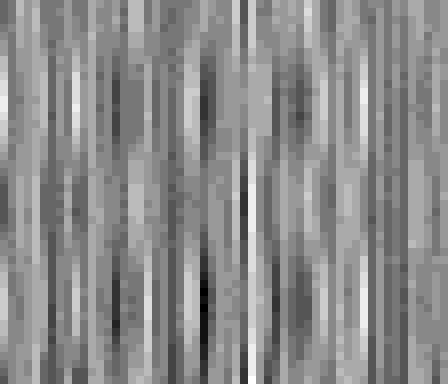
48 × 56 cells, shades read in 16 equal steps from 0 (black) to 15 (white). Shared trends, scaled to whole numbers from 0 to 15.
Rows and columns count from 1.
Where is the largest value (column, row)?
32, 48
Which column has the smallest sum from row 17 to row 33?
31
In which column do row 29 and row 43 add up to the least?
26
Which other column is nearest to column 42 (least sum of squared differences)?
21
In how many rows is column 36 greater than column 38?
45
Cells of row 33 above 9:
11
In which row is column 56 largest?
25
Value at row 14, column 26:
3
